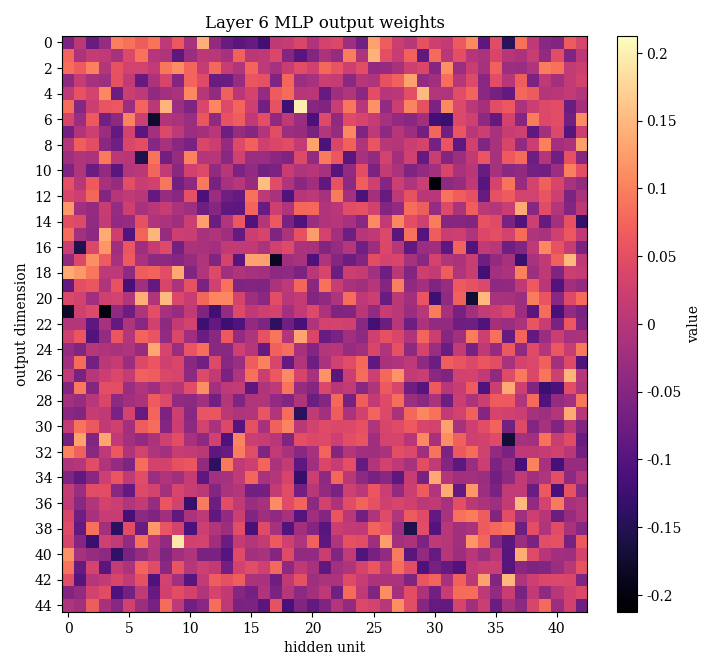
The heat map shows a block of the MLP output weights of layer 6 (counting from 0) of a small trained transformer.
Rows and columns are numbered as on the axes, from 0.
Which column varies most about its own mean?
30
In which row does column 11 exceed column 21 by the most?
11
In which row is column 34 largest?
20
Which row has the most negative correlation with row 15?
6
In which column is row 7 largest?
23
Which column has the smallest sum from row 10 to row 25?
14
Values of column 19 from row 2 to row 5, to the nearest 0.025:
0.05 -0.025 0 0.2
